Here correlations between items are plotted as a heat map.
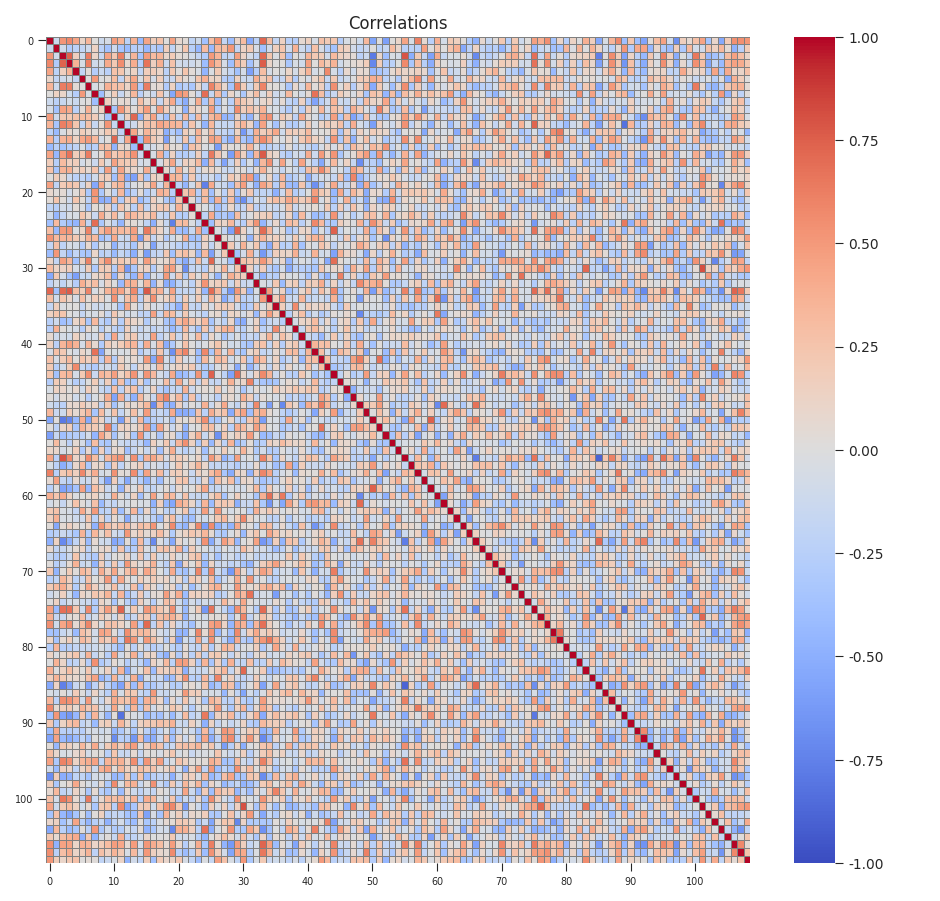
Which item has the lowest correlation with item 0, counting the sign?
97
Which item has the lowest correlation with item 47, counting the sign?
81
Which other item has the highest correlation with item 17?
42
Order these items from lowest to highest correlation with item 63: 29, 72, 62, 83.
62, 29, 72, 83
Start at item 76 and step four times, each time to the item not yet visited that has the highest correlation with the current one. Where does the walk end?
108
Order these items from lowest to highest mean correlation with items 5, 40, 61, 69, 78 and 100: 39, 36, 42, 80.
36, 80, 39, 42
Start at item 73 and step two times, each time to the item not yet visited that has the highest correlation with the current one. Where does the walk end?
45
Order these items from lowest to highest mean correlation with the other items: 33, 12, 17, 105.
105, 12, 17, 33
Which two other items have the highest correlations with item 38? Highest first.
35, 91
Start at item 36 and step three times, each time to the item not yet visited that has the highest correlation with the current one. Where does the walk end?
79
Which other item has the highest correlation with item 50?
59
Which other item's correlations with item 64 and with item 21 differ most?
41
